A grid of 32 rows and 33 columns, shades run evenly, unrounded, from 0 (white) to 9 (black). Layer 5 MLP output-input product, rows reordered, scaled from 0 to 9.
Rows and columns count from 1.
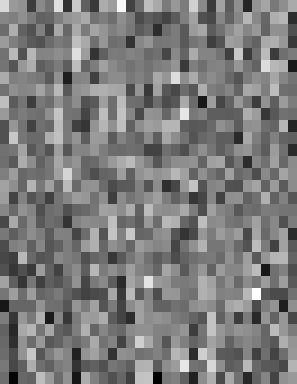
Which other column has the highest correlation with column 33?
21
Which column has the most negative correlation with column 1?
11
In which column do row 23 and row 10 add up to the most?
30
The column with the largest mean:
33
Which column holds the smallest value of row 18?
17
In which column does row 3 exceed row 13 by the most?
3
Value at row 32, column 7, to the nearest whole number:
5
